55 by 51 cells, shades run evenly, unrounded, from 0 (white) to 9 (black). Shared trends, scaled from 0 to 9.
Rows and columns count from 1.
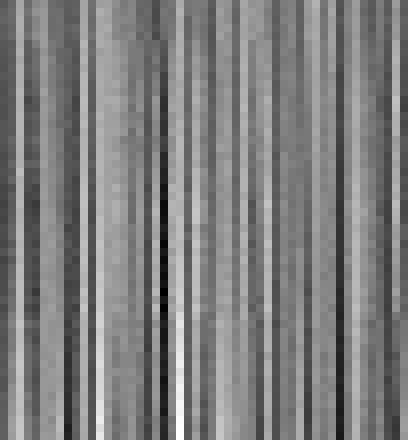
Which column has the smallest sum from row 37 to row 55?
23
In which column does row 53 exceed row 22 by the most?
50
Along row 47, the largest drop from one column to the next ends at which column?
13
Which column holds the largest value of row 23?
21
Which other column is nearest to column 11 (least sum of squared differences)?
45
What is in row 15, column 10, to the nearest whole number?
6
